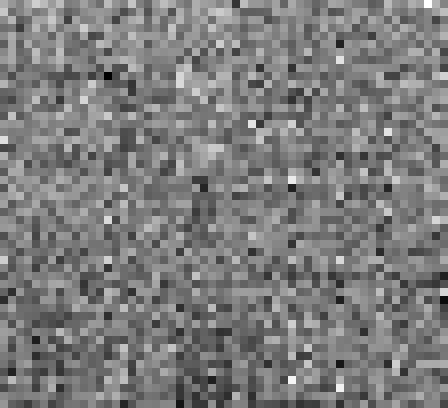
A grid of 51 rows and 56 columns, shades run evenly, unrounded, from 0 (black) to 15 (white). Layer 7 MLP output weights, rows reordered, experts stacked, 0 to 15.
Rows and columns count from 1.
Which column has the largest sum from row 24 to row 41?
16
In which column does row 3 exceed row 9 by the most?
33
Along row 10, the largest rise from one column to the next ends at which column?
23
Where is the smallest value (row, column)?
10, 14
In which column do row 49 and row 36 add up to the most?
7
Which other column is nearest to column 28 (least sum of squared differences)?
29
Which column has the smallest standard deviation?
44
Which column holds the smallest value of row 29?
48
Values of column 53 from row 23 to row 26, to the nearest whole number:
9 6 7 7
